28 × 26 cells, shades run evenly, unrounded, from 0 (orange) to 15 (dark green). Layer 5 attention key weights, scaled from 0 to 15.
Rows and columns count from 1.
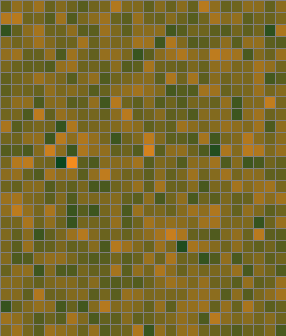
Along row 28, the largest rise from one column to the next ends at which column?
14
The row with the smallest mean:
5
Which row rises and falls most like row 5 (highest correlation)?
27
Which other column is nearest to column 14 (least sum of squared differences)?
8
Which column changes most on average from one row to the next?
7
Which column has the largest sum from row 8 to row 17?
16
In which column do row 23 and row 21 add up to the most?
17
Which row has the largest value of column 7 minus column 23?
13
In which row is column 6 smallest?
12
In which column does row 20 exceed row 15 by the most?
10
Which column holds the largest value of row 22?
19
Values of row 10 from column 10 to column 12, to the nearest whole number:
9 7 4
